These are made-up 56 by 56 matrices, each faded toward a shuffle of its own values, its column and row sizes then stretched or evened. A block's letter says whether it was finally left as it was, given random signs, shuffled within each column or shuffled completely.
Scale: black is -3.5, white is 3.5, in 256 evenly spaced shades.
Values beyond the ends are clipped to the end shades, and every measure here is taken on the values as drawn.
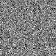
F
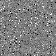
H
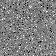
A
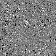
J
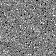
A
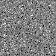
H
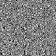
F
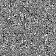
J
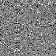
F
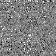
F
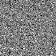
J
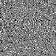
F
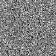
H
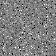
H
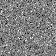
A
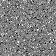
A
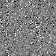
J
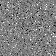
A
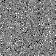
H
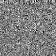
F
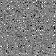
F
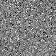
H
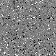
J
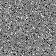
A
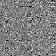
F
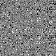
F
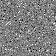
A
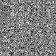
F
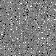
H
